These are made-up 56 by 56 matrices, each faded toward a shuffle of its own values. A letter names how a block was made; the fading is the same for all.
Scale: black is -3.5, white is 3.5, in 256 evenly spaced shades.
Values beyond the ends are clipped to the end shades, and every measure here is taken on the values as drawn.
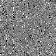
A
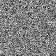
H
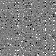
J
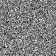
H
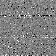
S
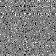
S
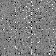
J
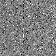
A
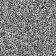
H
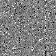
A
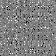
J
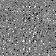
J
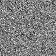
H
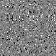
J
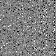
A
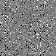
A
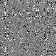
J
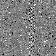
A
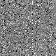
A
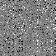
J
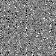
A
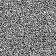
H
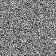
H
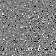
J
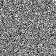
H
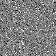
A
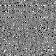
S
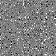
J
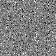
A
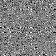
S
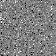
A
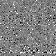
S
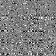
S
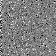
A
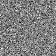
H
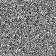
H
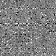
S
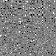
J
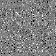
J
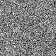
H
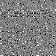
S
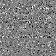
S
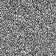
H
